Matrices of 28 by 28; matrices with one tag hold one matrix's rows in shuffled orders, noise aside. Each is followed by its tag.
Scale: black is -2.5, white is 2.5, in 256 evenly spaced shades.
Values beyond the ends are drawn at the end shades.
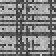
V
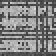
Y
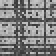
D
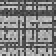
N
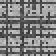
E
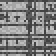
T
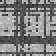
D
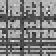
E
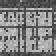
N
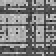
T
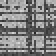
T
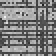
Y
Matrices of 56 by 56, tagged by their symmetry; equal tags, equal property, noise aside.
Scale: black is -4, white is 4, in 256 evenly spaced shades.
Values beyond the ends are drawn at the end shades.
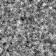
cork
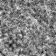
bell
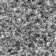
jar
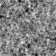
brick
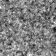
cork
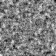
cork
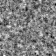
cork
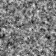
jar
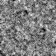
bell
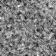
bell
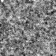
jar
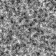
bell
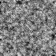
bell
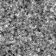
cork
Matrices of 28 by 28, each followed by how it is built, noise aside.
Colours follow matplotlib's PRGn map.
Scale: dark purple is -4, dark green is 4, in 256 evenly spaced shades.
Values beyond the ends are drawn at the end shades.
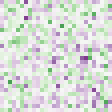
blocks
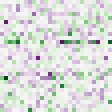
uneven rows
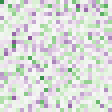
noise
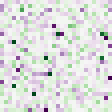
sparse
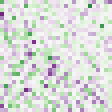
lower triangular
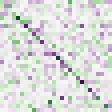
diagonal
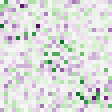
block diagonal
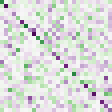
diagonal
